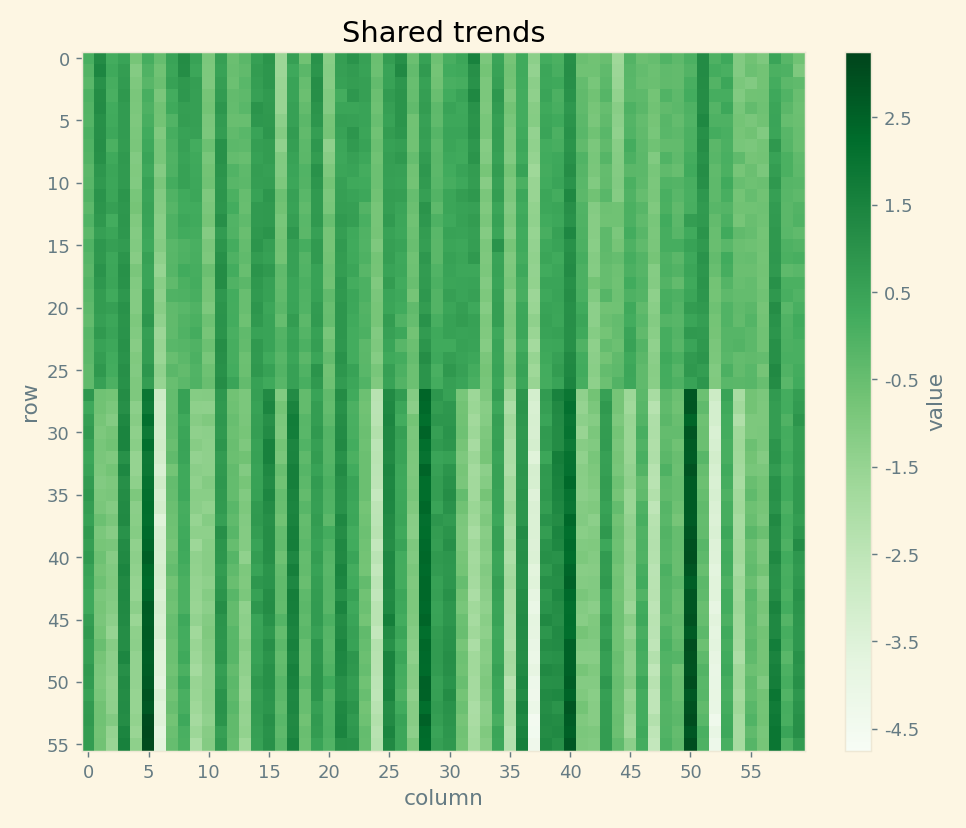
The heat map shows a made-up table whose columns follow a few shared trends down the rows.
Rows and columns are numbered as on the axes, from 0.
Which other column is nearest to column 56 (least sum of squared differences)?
27
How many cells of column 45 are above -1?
27
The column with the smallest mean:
37
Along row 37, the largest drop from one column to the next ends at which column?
6
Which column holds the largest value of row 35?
50
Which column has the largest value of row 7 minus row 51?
52
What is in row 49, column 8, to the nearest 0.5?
0
